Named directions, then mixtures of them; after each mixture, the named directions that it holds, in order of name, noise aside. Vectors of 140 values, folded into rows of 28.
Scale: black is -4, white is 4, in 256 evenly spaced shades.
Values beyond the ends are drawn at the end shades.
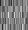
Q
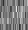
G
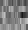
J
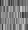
G, J, Q.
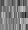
G, J.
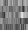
J.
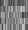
G, J, Q.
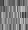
G, J, Q.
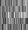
J, Q.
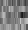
J.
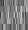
G, Q.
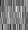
G, Q.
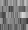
J.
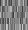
G, Q.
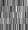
G.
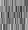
G, Q.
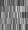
G, J, Q.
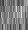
G, Q.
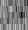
G, J.
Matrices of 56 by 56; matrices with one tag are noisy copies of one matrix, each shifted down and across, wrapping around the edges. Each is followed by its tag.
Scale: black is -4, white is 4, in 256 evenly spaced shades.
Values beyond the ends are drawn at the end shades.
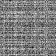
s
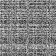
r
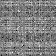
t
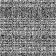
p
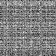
r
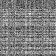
p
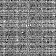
s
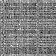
r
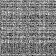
p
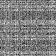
t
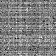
s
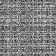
s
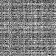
s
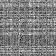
p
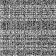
t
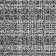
t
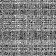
t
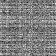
s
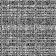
r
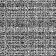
r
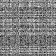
p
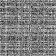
s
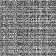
s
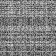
t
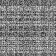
t
